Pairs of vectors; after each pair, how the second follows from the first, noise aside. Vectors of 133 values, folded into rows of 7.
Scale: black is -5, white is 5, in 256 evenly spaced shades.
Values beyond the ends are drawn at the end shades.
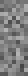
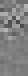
partly zeroed.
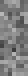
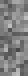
wrapped around, negated.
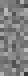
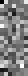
reversed, scaled up.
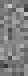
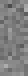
negated, shrunk.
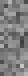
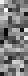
reversed, scaled up.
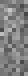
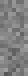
wrapped around, negated, shrunk.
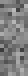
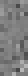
wrapped around, negated, partly zeroed.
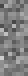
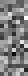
reversed, scaled up.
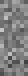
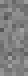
negated, shrunk.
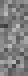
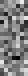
wrapped around, scaled up.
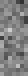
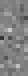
partly zeroed.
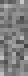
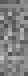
wrapped around.
